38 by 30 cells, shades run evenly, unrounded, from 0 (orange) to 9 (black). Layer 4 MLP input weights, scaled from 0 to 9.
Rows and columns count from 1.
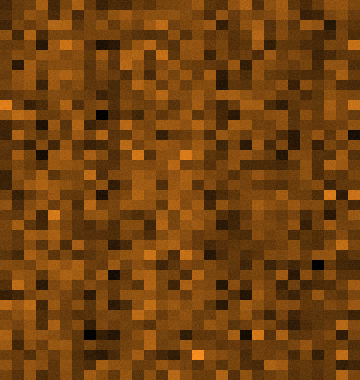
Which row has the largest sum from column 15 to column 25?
27
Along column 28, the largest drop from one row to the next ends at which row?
20
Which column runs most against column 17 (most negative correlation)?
3
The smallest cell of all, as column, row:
17, 36
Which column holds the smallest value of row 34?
22
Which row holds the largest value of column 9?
12
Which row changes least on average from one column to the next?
10
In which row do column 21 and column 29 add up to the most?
34
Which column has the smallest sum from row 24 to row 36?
13
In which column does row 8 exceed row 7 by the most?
11
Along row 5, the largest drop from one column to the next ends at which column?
5
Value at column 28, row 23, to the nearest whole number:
3
